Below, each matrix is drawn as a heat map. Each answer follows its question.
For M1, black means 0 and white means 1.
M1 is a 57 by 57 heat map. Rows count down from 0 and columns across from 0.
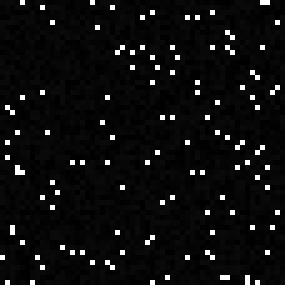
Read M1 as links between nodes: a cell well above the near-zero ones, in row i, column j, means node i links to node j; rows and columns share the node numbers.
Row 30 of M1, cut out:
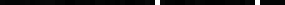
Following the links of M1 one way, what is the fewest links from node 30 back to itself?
5
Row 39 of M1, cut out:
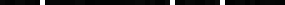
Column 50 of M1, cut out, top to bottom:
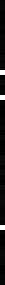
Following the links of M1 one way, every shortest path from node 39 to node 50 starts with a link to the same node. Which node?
node 34
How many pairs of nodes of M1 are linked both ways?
2
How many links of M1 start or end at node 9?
7
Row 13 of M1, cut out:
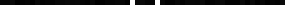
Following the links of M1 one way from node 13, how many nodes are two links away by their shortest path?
4
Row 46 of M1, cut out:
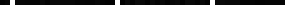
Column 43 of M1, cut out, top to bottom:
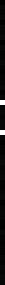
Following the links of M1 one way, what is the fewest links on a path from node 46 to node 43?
5
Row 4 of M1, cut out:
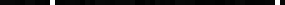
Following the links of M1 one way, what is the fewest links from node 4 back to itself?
4
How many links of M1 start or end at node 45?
7
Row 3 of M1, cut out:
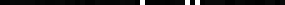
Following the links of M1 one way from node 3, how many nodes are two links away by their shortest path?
7
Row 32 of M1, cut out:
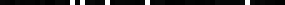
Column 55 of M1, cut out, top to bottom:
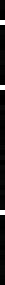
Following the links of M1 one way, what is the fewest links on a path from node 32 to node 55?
4
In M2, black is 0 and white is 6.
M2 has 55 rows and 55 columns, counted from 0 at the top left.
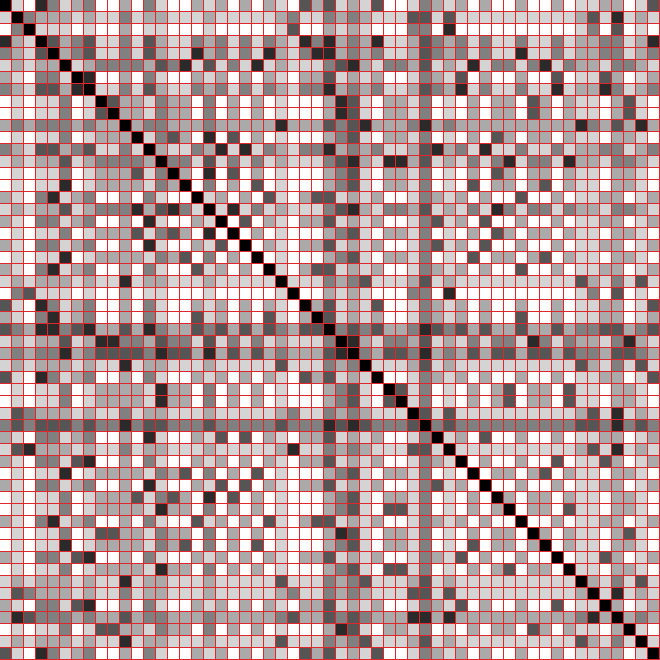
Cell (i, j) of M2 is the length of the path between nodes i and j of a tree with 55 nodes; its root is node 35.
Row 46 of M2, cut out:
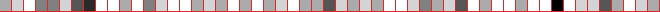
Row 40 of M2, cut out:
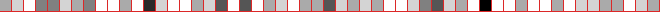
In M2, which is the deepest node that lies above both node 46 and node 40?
27
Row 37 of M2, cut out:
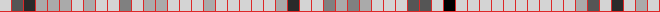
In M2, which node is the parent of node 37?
51
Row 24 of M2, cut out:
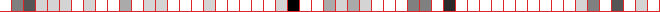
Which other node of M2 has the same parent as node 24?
2
